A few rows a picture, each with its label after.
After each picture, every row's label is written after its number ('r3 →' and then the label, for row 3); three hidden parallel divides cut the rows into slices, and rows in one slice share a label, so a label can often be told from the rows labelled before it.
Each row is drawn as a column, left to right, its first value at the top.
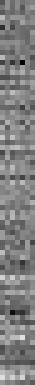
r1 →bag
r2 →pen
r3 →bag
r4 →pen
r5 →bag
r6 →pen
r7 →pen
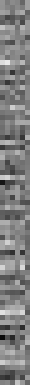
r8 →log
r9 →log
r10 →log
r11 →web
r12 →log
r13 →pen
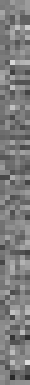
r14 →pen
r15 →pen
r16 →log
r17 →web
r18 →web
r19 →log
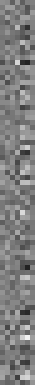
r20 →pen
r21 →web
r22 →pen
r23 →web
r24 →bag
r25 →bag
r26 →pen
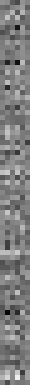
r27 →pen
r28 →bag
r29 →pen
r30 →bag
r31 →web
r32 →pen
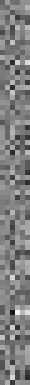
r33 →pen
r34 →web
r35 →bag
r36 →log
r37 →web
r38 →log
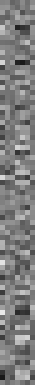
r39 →log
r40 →web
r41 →web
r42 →bag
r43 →bag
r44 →bag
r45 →web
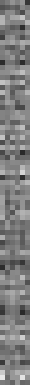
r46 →bag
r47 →pen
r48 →pen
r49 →pen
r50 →bag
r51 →pen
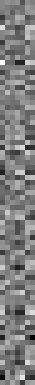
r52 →log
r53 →pen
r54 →pen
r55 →bag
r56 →bag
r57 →log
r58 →log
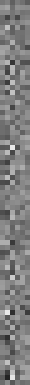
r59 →web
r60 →log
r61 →bag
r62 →web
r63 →pen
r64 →pen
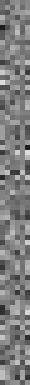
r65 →bag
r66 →pen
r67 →web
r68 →log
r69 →pen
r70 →log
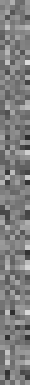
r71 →pen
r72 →log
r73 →pen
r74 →web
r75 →web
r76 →log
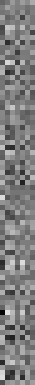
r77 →bag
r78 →log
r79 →log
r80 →pen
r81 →log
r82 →pen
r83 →web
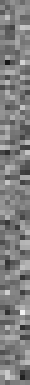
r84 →pen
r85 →bag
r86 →pen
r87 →pen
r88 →log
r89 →log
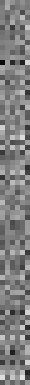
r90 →bag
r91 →web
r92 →bag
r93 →pen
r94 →bag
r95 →log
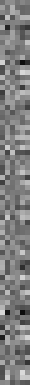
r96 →log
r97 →bag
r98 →web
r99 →pen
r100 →bag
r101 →bag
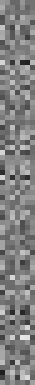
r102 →log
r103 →pen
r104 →bag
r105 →web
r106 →bag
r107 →bag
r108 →web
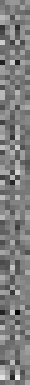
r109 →bag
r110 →pen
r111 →log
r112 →bag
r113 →web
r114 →web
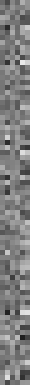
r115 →pen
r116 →bag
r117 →web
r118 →pen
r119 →log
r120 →log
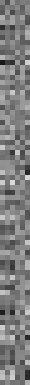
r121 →bag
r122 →pen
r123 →bag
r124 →web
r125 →pen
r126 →log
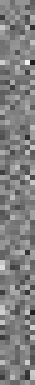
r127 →log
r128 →web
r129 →pen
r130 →pen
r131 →web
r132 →log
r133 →bag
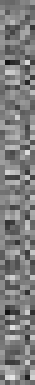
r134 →web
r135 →bag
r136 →bag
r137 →bag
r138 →web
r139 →log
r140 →bag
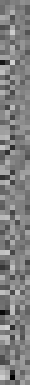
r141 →bag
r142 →bag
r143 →log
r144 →pen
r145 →web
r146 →pen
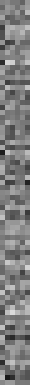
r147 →bag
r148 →log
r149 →log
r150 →web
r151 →web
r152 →log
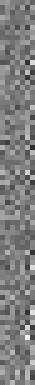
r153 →pen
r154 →pen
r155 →web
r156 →pen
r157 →web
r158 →bag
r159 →log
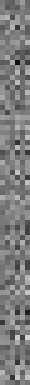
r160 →pen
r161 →pen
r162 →web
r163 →bag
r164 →web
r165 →bag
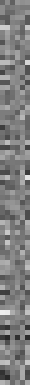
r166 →log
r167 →log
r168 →web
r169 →web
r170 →pen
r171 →log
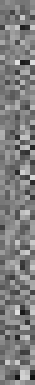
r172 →pen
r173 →web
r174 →web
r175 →log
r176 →bag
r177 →bag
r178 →log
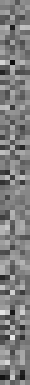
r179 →log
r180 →log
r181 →bag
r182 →web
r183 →log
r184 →web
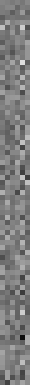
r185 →web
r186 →pen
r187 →web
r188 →pen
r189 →log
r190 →pen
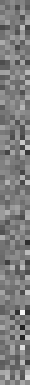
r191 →pen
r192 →pen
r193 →web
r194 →pen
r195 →log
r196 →bag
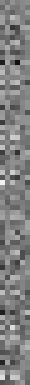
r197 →bag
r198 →web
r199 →bag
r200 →bag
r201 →web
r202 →web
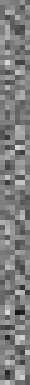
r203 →web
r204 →log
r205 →web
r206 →bag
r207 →bag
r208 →web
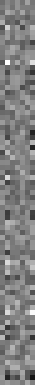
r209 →pen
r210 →log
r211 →web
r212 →web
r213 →pen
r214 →web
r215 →log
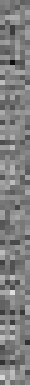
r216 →bag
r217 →pen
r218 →bag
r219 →pen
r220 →pen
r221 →web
